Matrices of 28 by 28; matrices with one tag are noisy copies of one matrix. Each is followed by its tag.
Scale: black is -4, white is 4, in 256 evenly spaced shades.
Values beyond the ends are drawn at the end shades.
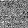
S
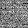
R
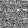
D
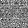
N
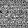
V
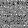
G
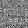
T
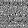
G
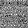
G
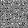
N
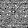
R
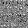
G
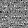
V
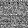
G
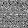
G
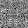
T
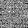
R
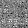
T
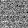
S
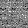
R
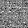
R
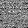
R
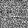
V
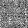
T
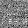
T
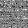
D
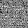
V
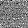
N
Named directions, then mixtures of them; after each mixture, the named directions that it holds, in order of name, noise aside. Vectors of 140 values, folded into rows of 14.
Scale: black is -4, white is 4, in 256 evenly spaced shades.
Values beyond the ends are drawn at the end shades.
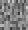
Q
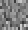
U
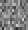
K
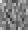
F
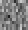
F, Q, U.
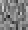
F, Q.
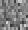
U.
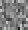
Q, U.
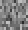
F, K, U.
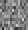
K.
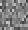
K, U.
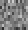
K, Q.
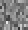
Q, U.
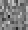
F, K, Q.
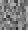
F, K, Q.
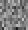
K, Q.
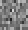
F, K, U.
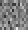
F, K.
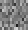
K.
